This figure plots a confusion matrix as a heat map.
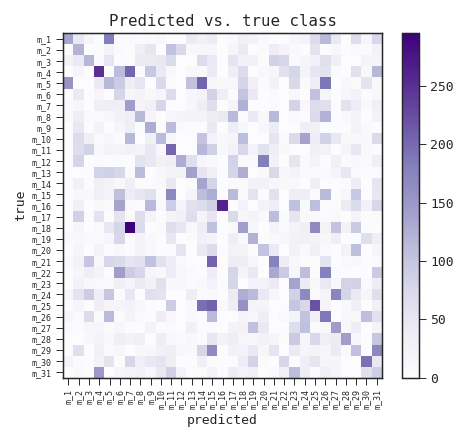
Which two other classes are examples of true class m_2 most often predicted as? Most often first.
m_11, m_12
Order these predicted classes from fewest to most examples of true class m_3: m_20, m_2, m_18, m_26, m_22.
m_20, m_18, m_2, m_26, m_22
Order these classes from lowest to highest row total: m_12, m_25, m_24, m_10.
m_12, m_10, m_25, m_24
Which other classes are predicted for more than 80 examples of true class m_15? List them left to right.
m_6, m_11, m_14, m_17, m_26, m_29
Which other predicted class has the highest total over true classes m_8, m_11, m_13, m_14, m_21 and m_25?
m_15
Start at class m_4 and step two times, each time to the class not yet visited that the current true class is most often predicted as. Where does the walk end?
m_18
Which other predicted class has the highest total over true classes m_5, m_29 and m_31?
m_14
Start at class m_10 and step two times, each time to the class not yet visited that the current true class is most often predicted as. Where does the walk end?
m_27
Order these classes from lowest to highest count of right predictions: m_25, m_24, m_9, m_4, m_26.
m_9, m_24, m_26, m_25, m_4
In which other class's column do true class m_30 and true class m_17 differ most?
m_21
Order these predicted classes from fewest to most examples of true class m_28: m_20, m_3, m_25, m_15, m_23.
m_3, m_20, m_15, m_25, m_23
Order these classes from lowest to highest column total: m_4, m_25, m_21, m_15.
m_4, m_21, m_25, m_15
